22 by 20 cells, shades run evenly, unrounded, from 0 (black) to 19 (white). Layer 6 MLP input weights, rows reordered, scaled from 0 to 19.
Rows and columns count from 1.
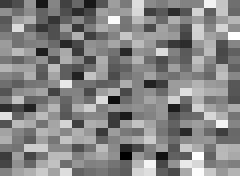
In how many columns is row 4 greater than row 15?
11
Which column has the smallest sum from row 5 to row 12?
7
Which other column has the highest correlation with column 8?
5
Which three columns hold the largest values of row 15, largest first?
1, 18, 4
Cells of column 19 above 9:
17
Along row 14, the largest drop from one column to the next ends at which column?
15
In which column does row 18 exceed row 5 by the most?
8
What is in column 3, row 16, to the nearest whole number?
13
